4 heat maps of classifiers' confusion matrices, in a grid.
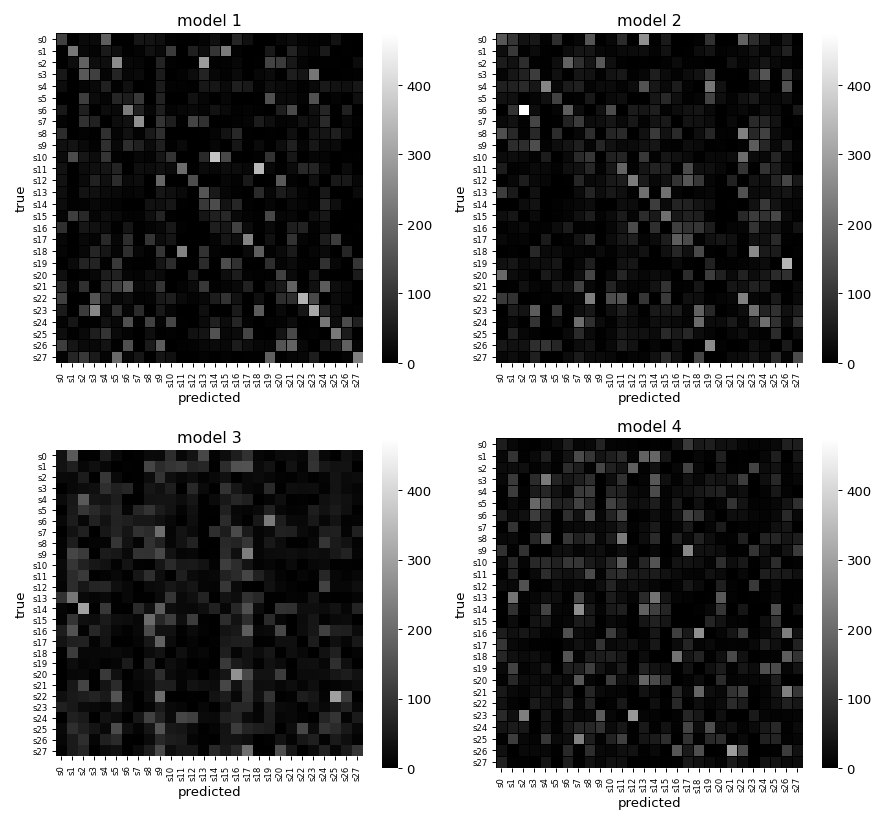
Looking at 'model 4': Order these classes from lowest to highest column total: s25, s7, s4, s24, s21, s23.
s23, s24, s21, s25, s4, s7
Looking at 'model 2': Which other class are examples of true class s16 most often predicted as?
s12
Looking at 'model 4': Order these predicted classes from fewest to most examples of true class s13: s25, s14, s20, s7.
s25, s7, s20, s14
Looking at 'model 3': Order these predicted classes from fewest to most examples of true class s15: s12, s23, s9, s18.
s18, s23, s9, s12
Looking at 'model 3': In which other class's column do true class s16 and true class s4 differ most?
s2
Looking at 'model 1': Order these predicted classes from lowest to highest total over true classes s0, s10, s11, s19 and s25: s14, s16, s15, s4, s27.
s27, s16, s15, s4, s14
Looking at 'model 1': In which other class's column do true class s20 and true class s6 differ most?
s21
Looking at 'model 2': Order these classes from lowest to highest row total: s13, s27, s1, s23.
s1, s27, s13, s23
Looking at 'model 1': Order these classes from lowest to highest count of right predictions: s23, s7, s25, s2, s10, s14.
s10, s14, s2, s25, s7, s23
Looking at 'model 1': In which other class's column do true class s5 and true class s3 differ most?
s19
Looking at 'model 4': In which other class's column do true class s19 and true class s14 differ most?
s7
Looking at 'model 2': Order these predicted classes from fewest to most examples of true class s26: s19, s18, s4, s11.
s18, s11, s4, s19
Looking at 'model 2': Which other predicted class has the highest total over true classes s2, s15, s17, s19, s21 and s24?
s7
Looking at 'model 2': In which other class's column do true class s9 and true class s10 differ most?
s22
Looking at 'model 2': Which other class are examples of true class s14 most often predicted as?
s24
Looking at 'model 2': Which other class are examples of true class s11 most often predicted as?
s17
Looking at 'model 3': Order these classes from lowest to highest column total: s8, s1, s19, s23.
s23, s19, s8, s1
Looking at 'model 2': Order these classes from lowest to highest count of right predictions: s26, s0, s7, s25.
s26, s25, s7, s0
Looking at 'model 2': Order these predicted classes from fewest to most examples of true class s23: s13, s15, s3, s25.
s13, s15, s25, s3
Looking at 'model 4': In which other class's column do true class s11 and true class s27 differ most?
s8
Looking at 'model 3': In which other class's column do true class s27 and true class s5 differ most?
s17
